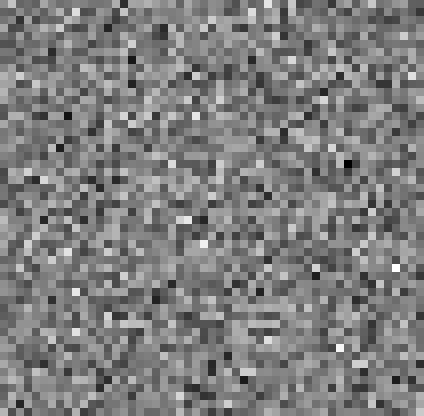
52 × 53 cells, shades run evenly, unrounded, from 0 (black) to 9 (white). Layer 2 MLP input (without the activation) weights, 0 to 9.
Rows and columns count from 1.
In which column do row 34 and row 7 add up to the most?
50
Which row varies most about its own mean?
15
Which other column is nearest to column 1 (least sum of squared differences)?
40
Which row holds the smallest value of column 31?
48
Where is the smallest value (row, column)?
21, 44
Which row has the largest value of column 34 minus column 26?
43
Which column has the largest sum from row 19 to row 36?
22
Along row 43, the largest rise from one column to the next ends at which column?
34
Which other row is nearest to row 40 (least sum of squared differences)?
16
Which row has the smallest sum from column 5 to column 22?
38
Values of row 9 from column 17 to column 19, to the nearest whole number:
4 3 6
